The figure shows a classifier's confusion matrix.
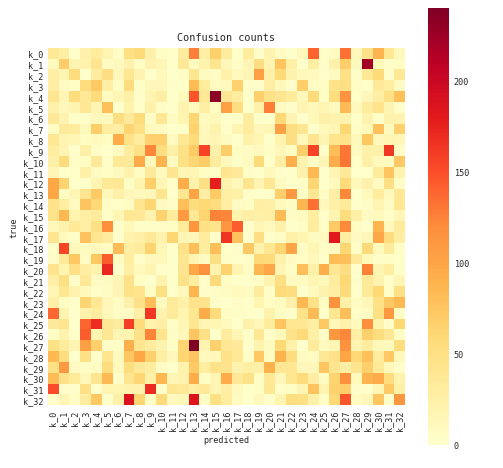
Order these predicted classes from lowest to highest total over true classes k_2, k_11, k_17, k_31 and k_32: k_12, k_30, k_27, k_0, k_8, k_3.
k_12, k_8, k_3, k_0, k_30, k_27
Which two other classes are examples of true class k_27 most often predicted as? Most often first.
k_13, k_3
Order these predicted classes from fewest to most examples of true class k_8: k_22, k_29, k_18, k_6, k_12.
k_18, k_12, k_22, k_29, k_6
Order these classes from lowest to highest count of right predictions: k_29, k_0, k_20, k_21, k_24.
k_0, k_21, k_29, k_24, k_20
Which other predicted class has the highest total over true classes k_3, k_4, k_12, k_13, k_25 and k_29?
k_15
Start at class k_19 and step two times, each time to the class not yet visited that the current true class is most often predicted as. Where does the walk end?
k_20
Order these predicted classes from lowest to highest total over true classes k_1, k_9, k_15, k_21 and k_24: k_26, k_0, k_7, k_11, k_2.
k_2, k_11, k_7, k_26, k_0
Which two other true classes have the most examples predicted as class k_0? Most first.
k_31, k_24
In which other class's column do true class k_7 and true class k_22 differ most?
k_4
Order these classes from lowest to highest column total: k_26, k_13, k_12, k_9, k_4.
k_12, k_4, k_9, k_26, k_13
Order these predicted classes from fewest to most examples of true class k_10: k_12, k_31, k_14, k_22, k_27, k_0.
k_31, k_0, k_12, k_14, k_22, k_27
